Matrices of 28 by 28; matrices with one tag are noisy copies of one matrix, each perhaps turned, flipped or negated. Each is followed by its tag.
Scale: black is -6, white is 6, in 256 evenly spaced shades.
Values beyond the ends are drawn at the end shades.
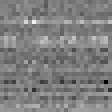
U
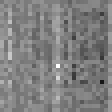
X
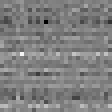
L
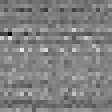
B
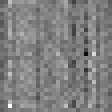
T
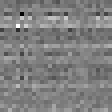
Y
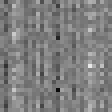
L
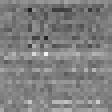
X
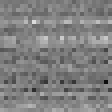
U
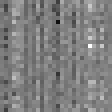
L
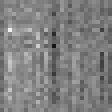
X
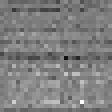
X
